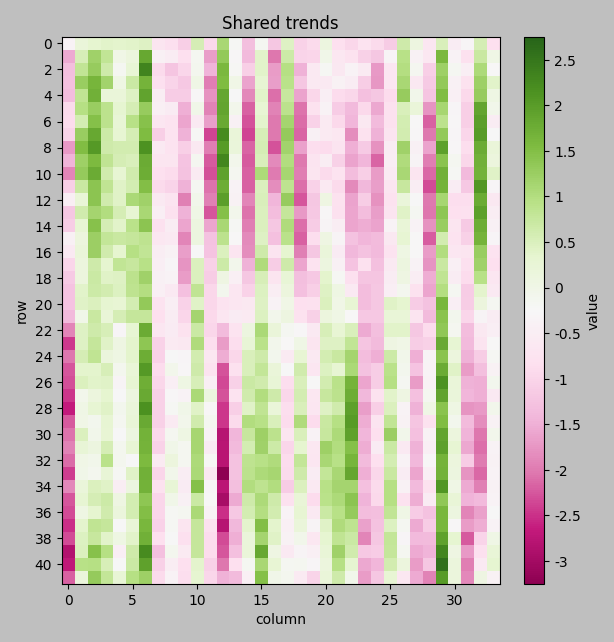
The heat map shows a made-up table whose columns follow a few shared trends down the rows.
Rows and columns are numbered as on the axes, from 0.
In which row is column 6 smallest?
0
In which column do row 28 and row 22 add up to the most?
6
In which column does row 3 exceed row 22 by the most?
12
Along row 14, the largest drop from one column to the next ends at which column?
18
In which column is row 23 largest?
29
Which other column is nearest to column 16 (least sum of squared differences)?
14
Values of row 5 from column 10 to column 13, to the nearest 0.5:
0 -2 2 0
